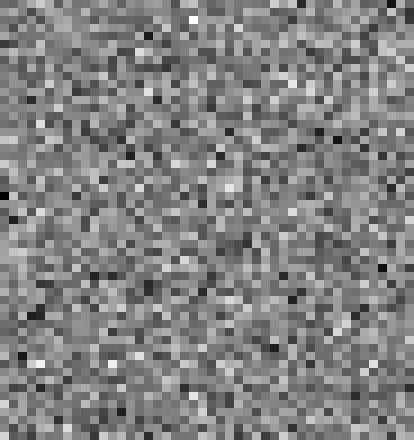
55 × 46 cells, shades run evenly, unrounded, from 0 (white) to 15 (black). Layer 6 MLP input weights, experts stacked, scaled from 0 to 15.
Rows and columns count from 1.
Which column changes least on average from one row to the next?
36
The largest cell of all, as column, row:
1, 25
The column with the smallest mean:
42
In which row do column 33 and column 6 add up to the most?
38
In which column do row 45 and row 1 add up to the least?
33
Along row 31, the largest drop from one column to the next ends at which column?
29
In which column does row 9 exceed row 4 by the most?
19
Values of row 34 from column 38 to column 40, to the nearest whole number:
9 10 9
